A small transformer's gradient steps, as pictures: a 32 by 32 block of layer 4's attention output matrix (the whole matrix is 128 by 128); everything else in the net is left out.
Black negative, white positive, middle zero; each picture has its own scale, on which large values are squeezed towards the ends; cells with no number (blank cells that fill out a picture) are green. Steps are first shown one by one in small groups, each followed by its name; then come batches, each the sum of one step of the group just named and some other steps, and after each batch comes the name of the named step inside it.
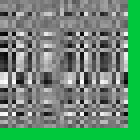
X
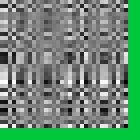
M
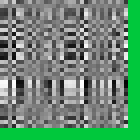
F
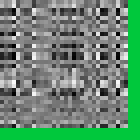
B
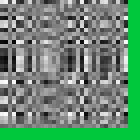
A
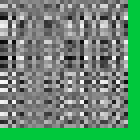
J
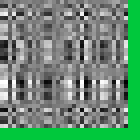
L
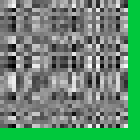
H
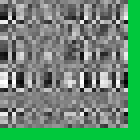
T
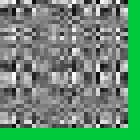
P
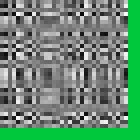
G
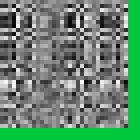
L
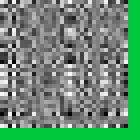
M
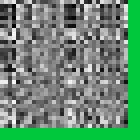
A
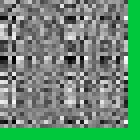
J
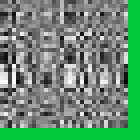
X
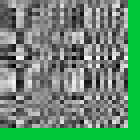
H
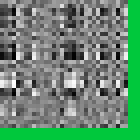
B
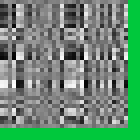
F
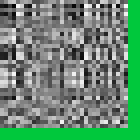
G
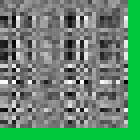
L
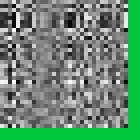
M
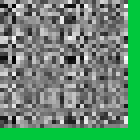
G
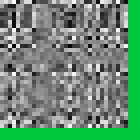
P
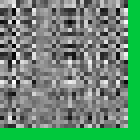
B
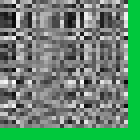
X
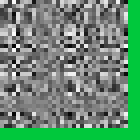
P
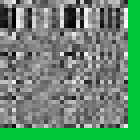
H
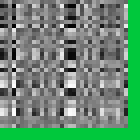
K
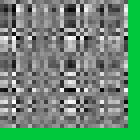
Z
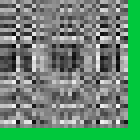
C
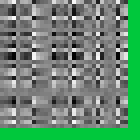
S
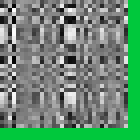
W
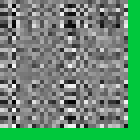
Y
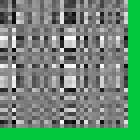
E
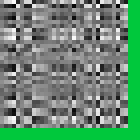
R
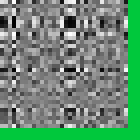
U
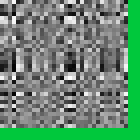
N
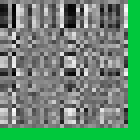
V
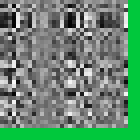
K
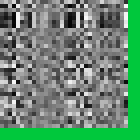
K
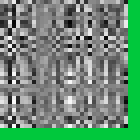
Z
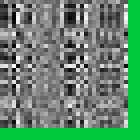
V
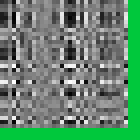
E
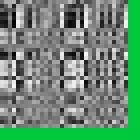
Y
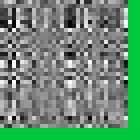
K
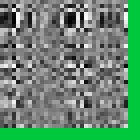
W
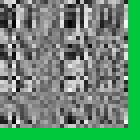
Y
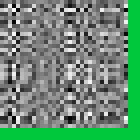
Y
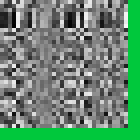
Z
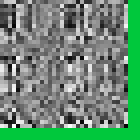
Y
